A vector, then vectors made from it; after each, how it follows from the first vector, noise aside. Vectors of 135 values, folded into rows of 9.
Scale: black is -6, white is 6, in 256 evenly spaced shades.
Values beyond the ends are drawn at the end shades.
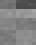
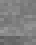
reversed, shrunk.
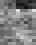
scaled up.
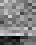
reversed, scaled up.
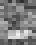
wrapped around, negated, scaled up.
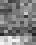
reversed, negated, scaled up.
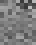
sign-scrambled.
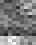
reversed, negated, scaled up.
